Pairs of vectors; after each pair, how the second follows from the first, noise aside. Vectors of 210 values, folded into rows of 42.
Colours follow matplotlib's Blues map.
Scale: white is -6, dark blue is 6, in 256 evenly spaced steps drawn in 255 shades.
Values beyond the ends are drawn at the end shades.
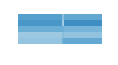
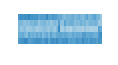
wrapped around, negated.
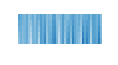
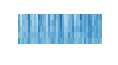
reversed, negated.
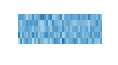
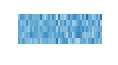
reversed, negated.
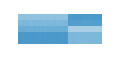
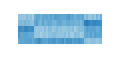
wrapped around, negated.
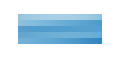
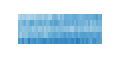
reversed, negated.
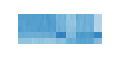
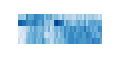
reversed, scaled up.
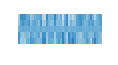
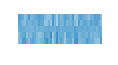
reversed, negated, shrunk.
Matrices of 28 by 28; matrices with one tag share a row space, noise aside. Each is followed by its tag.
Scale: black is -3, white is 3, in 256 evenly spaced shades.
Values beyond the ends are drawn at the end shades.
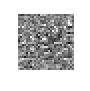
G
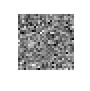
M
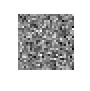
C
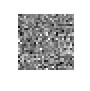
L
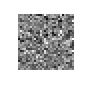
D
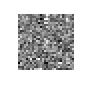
D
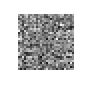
L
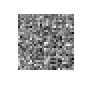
D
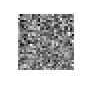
M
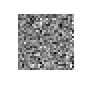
C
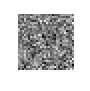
C
